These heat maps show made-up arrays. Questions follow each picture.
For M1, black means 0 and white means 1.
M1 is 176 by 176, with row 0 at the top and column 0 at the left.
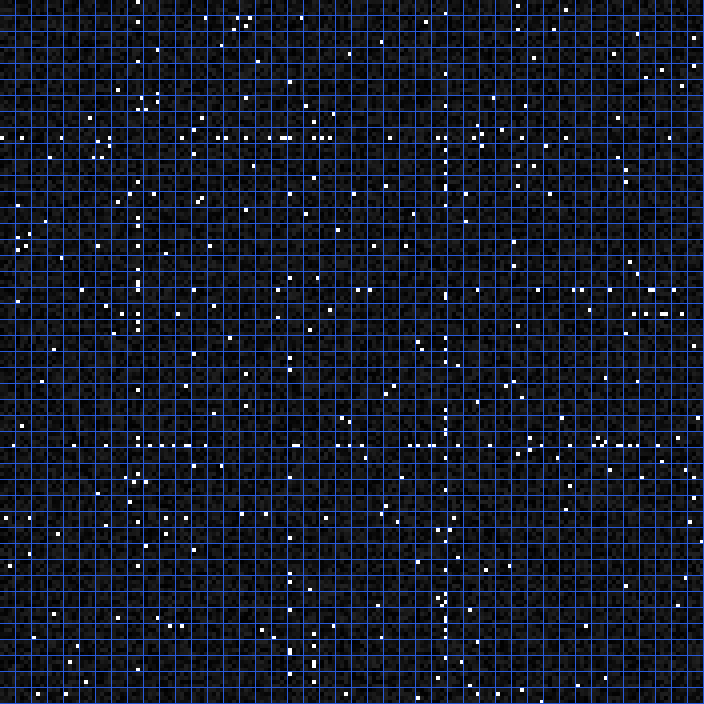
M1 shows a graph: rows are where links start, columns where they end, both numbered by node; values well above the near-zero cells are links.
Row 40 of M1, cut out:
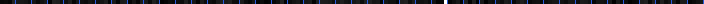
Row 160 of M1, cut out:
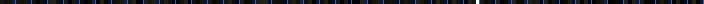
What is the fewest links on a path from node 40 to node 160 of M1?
5
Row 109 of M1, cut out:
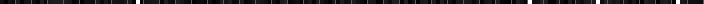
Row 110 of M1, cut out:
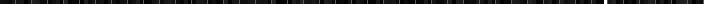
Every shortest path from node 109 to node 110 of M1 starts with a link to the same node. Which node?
node 169
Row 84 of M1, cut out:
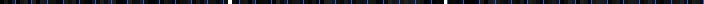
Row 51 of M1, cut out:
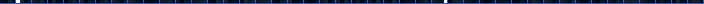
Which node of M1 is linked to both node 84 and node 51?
node 111
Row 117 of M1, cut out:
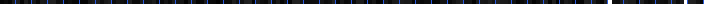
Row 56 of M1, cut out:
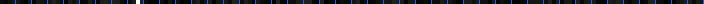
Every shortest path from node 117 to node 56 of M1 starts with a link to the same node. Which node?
node 152
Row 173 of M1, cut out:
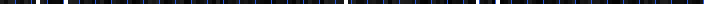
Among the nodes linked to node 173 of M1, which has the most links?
node 119
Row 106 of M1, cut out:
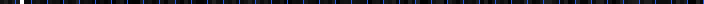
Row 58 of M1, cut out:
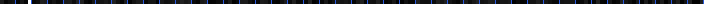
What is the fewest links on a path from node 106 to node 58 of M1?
7
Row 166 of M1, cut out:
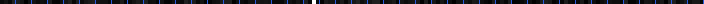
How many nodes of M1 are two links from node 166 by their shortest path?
7
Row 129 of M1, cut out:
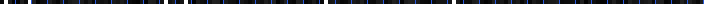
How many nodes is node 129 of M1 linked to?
6
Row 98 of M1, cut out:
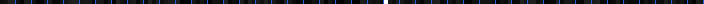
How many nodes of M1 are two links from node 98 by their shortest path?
2
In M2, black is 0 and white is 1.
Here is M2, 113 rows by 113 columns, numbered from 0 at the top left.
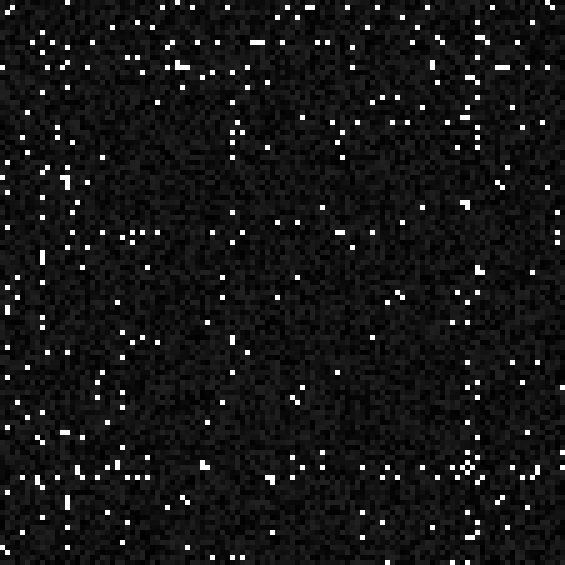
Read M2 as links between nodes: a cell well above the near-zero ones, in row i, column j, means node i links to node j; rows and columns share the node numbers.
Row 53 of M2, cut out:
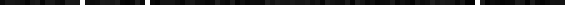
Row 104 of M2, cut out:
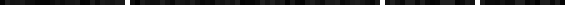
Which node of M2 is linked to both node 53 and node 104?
node 95
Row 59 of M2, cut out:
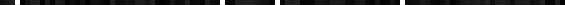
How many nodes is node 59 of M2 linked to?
4
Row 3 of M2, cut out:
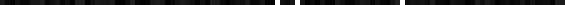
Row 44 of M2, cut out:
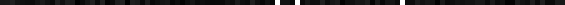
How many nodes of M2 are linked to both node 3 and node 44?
3
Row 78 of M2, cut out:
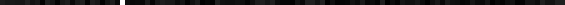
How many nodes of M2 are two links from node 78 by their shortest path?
6
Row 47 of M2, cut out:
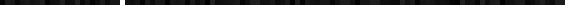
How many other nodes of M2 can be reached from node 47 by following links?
7
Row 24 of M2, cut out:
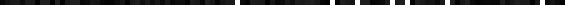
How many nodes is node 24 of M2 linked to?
7
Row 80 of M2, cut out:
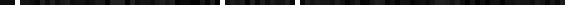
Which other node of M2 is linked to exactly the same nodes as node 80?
node 55
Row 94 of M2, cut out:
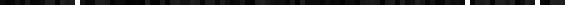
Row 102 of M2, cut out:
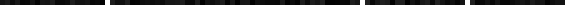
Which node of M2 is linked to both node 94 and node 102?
node 93
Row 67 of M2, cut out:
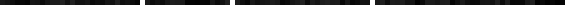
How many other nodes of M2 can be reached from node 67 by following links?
11
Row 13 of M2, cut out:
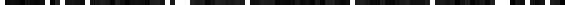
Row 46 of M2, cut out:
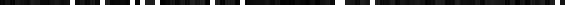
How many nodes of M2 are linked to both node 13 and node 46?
0
